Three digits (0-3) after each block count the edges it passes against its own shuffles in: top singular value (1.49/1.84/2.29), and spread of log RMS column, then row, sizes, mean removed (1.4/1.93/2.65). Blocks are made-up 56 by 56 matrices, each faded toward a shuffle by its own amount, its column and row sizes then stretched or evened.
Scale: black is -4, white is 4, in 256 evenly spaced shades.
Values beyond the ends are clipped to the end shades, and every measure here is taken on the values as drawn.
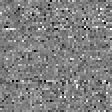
1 0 2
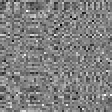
3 0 1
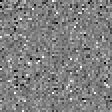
0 1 1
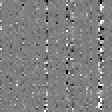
2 3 0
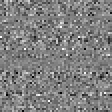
0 0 3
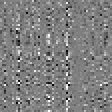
3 3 1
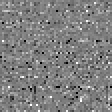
0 0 2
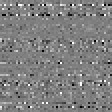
1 1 3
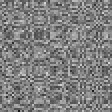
3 0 0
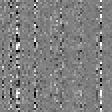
3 3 0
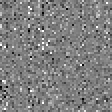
1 2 0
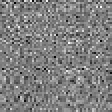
3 0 2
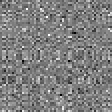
3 1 1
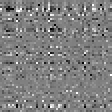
3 1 3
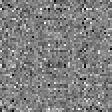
2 1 1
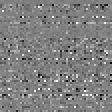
0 1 3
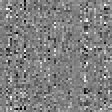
1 3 1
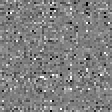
1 1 2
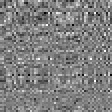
3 0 3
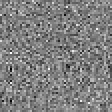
2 1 1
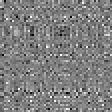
3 0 3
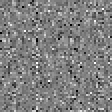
2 1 1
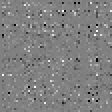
0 2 2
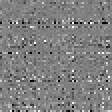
1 2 3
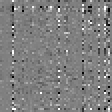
2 3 1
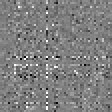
2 2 2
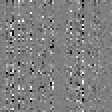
2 3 1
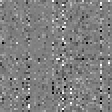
0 3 1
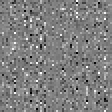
1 3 0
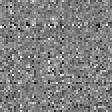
0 2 2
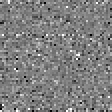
1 0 2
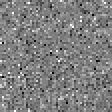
1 0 0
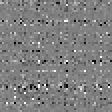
1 2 3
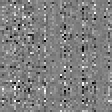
2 3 1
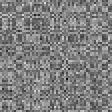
3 0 1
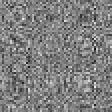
2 2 1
